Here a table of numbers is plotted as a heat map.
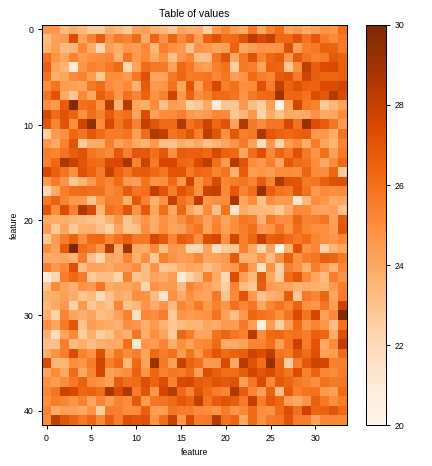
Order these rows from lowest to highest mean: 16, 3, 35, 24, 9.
24, 9, 3, 16, 35
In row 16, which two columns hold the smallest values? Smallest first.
3, 4
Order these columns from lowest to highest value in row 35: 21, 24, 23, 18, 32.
21, 18, 32, 24, 23
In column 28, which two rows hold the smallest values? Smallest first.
18, 28
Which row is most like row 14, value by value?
38
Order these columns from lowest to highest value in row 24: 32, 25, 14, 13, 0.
25, 0, 14, 13, 32
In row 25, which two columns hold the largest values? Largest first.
3, 22
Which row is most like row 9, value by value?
19
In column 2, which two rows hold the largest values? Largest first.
14, 38
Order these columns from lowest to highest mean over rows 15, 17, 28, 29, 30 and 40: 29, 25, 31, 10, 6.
6, 10, 25, 31, 29
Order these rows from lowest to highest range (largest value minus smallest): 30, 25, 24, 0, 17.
0, 24, 25, 17, 30
